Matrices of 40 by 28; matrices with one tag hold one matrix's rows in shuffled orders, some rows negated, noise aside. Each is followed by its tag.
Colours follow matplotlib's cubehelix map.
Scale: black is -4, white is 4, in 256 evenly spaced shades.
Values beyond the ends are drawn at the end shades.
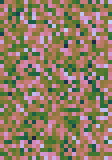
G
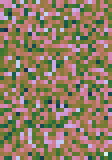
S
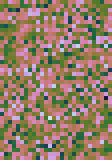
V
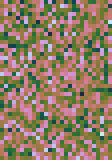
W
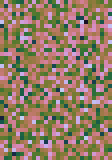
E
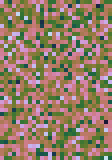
V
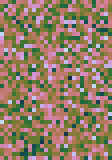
G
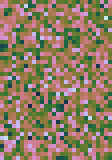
S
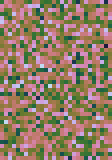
V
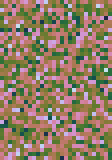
V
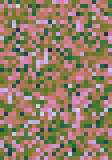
V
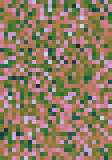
W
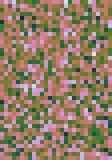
G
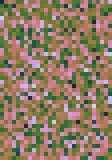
G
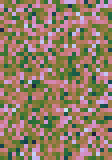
G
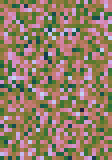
W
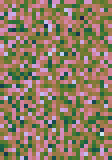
W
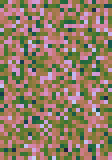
G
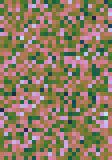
G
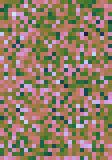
E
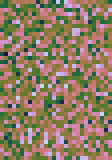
S
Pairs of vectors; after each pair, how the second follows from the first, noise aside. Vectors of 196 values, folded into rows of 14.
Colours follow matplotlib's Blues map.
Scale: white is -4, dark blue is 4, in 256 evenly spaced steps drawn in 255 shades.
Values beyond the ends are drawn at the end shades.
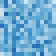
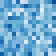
reversed, negated.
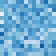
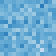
wrapped around, shrunk.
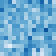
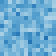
wrapped around, shrunk.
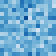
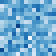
reversed, negated.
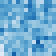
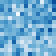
reversed, negated.
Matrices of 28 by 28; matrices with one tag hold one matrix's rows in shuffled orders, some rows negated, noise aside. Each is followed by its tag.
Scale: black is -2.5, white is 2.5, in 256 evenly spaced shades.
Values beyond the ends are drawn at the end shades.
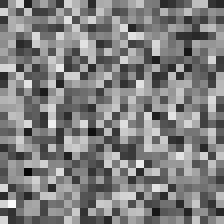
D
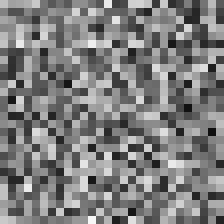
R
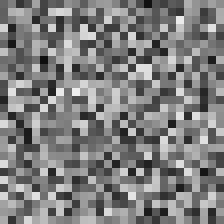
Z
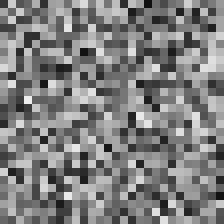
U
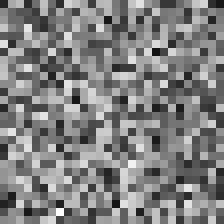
D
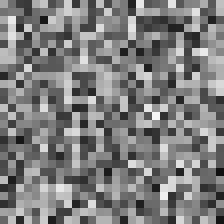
U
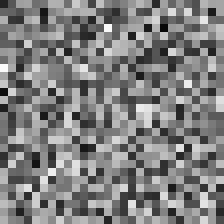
Z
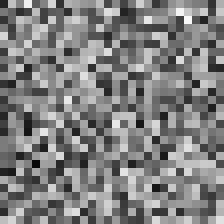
D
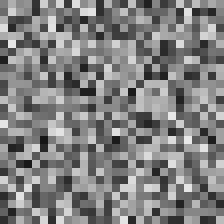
Z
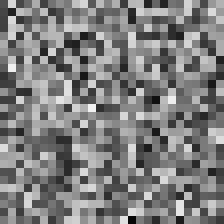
U
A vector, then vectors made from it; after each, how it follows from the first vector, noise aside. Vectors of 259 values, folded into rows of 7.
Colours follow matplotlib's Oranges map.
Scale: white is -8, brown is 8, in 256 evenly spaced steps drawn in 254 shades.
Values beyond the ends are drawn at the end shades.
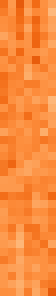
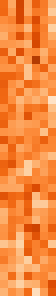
scaled up.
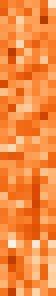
wrapped around, negated, scaled up.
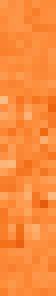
negated, partly zeroed.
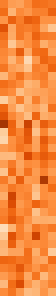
wrapped around, scaled up.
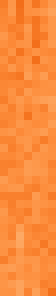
shrunk.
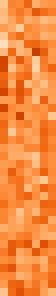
wrapped around, scaled up.
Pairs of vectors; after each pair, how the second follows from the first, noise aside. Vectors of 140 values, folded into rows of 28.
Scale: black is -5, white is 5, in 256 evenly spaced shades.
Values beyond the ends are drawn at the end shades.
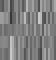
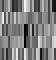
wrapped around, negated, scaled up.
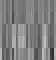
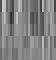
reversed, negated.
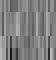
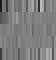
wrapped around, partly zeroed.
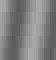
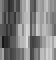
wrapped around, negated, scaled up.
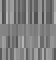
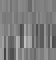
wrapped around, partly zeroed.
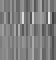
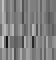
reversed, negated.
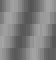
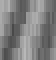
reversed, negated.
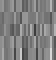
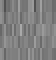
reversed, negated, shrunk.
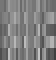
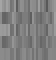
reversed, negated, shrunk.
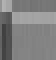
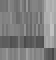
reversed, negated.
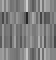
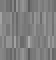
reversed, negated, shrunk.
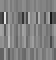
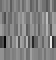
reversed.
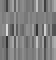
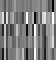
wrapped around, negated, scaled up.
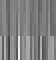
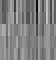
reversed, negated.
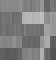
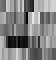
wrapped around, negated, scaled up.
